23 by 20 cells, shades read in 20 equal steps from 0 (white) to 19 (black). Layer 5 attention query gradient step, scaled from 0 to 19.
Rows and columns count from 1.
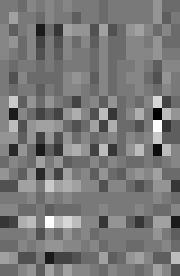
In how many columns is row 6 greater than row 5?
7
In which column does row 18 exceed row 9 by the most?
18
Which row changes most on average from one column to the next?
13
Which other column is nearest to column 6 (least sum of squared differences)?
4
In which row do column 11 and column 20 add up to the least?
22
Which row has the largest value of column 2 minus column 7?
19
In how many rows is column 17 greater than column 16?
10
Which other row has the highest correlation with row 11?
9
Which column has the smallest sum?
8
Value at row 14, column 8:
12
